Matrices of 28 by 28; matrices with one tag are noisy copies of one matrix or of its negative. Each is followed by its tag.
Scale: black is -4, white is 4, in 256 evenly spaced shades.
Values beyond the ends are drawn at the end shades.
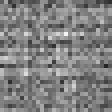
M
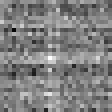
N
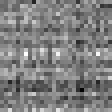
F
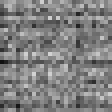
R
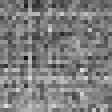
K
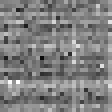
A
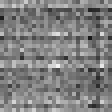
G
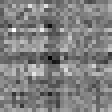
N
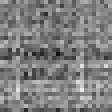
F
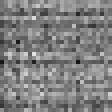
R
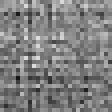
K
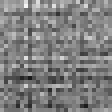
K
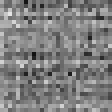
R
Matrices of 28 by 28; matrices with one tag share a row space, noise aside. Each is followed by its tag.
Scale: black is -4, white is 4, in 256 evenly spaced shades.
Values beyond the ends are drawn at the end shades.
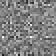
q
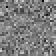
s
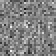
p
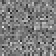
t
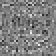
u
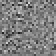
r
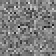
q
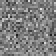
r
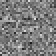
r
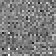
t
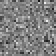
s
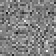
s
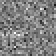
r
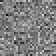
s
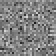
p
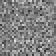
u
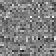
s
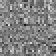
p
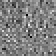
r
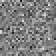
u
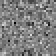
u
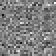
q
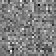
t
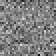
s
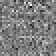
u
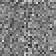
p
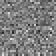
t
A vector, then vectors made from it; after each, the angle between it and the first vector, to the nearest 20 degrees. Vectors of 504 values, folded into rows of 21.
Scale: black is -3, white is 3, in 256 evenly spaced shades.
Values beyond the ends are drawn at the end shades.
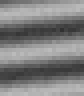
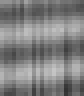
160 degrees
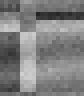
120 degrees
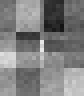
80 degrees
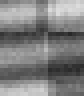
40 degrees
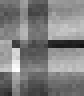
120 degrees
